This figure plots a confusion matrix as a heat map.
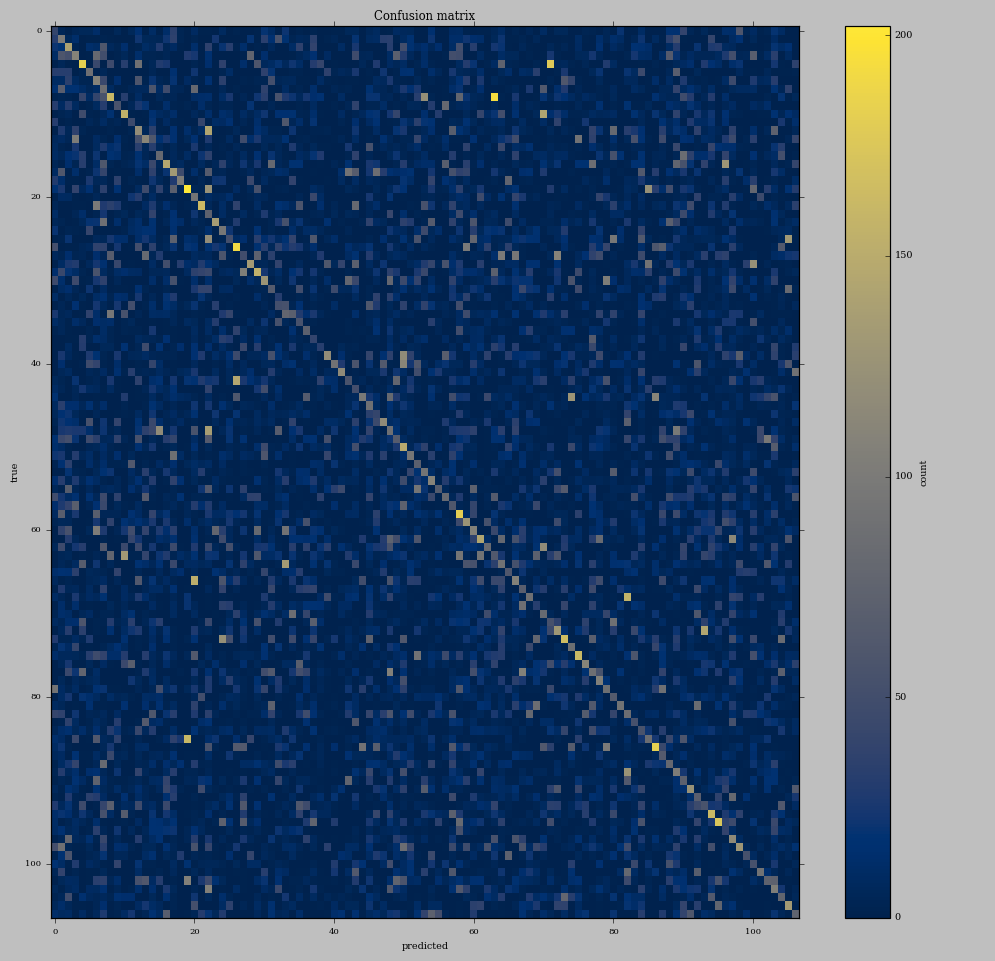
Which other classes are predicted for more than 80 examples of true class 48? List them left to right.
15, 22, 89
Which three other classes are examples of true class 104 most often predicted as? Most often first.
73, 94, 2
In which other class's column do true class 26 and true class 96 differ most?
59
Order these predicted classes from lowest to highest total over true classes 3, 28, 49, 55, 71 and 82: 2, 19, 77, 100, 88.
19, 77, 88, 2, 100
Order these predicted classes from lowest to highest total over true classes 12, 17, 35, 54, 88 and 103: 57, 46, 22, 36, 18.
36, 18, 46, 57, 22
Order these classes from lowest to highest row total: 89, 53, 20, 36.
36, 20, 89, 53
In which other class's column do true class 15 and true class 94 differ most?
90
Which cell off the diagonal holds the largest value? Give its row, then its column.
8, 63
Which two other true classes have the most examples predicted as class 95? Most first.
105, 102
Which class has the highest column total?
22
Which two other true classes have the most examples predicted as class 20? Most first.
66, 7
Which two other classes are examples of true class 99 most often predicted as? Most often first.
65, 2
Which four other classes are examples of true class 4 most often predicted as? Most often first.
71, 12, 64, 29
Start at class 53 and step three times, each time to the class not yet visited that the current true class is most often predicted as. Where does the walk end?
6
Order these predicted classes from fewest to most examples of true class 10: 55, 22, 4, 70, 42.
42, 22, 55, 4, 70
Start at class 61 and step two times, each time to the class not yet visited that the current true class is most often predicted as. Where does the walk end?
2
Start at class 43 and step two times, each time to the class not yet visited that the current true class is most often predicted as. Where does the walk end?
79
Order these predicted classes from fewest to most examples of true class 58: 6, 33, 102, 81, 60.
81, 102, 33, 60, 6
